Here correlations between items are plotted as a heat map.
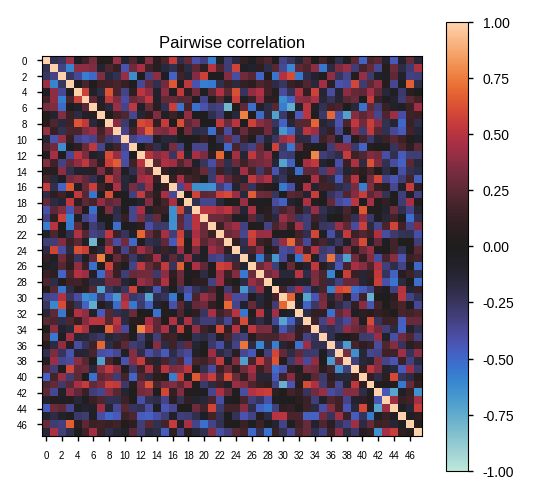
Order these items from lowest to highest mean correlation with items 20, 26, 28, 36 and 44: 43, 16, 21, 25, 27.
16, 27, 43, 21, 25
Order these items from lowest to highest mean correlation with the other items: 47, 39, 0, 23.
47, 0, 23, 39
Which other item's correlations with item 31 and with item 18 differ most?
30
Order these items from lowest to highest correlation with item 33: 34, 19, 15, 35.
35, 19, 15, 34
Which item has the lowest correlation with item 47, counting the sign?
42
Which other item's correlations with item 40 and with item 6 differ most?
23
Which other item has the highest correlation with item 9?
13
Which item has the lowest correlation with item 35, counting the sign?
1
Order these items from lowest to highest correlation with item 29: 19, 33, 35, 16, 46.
33, 19, 46, 16, 35
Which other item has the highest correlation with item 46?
3
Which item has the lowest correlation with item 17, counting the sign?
6
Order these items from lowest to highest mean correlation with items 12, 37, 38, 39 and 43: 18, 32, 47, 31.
31, 18, 47, 32
